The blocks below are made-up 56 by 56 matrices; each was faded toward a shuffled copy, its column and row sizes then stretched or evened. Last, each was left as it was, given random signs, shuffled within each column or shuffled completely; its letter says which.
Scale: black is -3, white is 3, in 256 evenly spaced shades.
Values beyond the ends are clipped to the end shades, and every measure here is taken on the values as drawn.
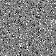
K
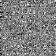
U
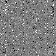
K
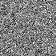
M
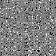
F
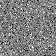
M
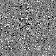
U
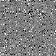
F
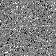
M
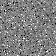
M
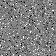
M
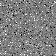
M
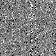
K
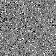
M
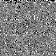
U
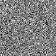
F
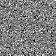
U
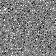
M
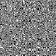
F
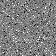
M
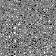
F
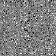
F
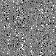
K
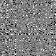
F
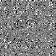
F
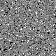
M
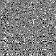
F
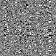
F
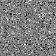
U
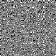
F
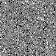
K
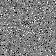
M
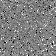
M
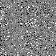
U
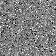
M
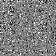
U
